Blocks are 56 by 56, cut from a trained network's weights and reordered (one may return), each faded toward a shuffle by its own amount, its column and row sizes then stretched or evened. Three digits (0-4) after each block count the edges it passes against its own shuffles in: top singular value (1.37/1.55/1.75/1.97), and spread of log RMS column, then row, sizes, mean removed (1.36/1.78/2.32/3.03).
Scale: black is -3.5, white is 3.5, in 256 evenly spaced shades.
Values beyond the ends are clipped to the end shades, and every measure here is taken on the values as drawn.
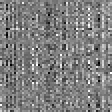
4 3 3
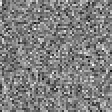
1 0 0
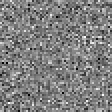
2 1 1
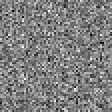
2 1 0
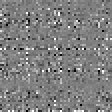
0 3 4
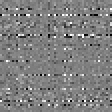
2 2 4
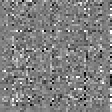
1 3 3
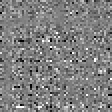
0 3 3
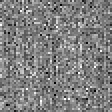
1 1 1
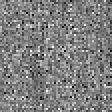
0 1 2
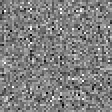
1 1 1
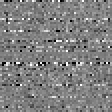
1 0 4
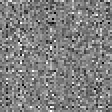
1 3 1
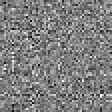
4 2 0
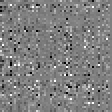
0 4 3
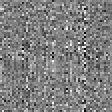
2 3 1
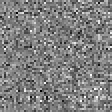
1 1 2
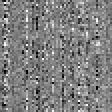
2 4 0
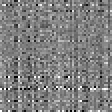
4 0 4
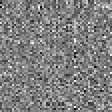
4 1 2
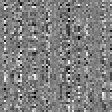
4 4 0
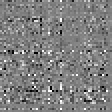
1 3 4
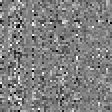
0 4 1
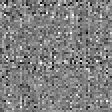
0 2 3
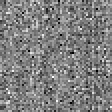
1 0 1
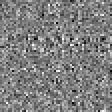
2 1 2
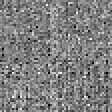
1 0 1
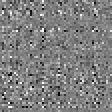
1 3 3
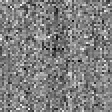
1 1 1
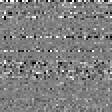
1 0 4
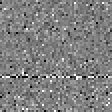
3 1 2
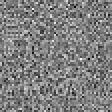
3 1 1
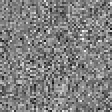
2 1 0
